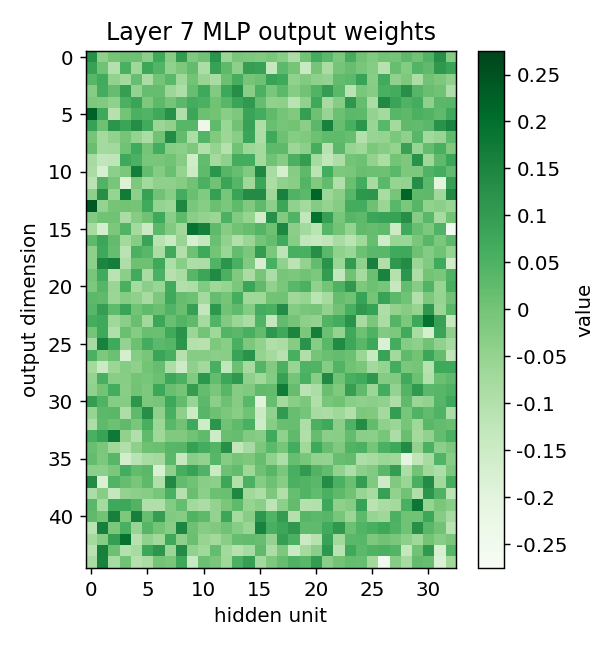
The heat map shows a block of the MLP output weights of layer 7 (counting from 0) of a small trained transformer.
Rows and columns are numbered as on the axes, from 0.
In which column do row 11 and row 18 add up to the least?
3
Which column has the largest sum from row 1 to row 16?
28
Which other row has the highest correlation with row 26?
38
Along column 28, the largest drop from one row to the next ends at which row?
35
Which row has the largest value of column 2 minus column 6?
33
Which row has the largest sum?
12
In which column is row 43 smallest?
31
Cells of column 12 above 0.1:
2
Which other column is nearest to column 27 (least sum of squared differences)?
5
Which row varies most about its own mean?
18
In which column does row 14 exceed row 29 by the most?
20
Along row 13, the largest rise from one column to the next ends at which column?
8
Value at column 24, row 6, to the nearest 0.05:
0.1
